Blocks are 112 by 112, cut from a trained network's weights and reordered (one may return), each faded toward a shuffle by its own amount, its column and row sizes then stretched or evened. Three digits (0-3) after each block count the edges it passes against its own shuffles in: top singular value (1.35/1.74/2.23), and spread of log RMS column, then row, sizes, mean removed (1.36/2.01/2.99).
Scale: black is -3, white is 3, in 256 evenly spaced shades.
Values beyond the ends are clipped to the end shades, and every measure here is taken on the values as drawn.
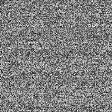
0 2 2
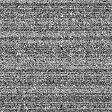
3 1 0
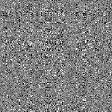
2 2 2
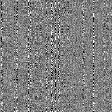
2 3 0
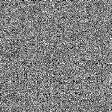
1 0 2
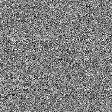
1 1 2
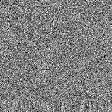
2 0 0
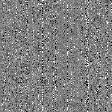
1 3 0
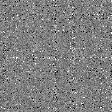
0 2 2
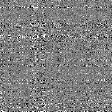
0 3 3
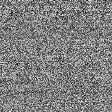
0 1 2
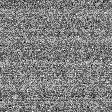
1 0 1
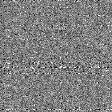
1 1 2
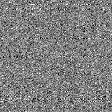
2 0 2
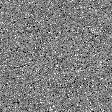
0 0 1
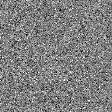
0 1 1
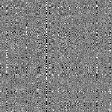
3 3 2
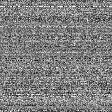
2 0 3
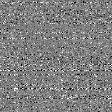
2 1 3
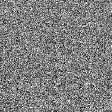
1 1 1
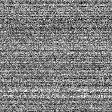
3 1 2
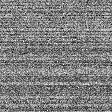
3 0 1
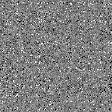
0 2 2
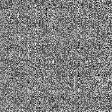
0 3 1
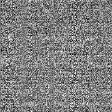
1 3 0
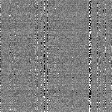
2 3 0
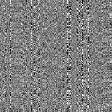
3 3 0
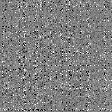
0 3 2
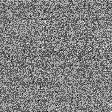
0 1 1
